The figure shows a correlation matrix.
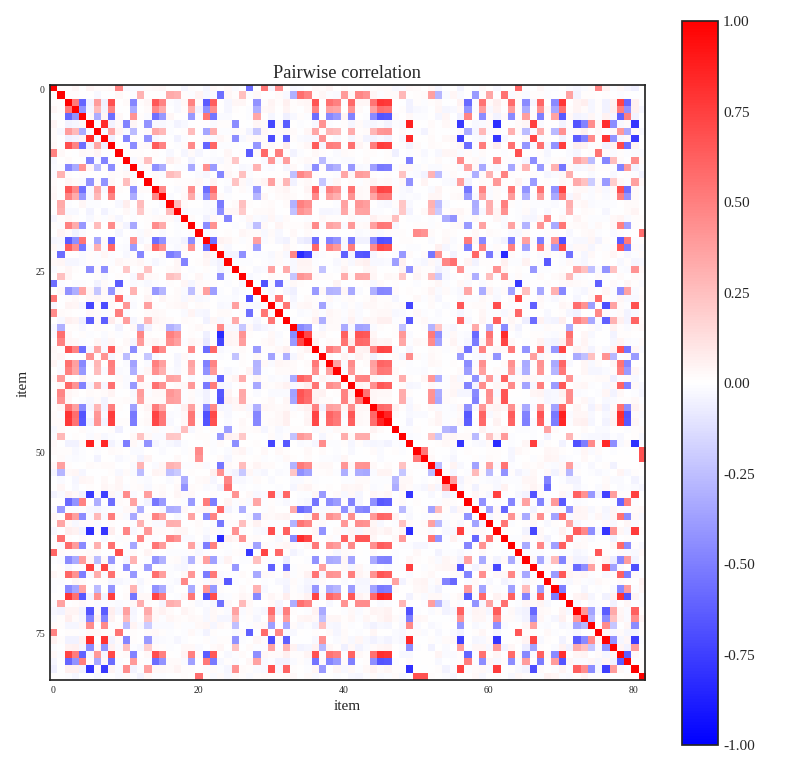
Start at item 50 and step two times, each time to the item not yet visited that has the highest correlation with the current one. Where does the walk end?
51
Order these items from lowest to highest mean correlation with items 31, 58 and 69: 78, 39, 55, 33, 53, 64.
78, 39, 55, 53, 33, 64
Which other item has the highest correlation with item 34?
62
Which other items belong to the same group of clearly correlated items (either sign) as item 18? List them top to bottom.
24, 47, 54, 55, 68
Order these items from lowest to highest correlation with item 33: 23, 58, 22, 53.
22, 53, 58, 23
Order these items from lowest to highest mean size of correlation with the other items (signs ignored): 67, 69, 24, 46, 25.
24, 25, 69, 67, 46
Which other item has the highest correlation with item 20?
81
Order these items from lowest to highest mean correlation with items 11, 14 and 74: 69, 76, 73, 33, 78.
73, 69, 33, 78, 76
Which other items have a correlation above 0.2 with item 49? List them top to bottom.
5, 7, 37, 66, 74, 76
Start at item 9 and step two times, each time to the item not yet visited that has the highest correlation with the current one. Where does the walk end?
29
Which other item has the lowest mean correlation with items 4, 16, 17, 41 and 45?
23
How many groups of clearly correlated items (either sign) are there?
6
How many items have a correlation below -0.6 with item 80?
5
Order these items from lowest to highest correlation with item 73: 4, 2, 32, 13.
4, 2, 13, 32
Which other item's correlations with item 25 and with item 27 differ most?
64
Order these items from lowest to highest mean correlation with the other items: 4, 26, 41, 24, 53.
4, 53, 24, 26, 41
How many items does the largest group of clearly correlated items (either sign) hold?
28
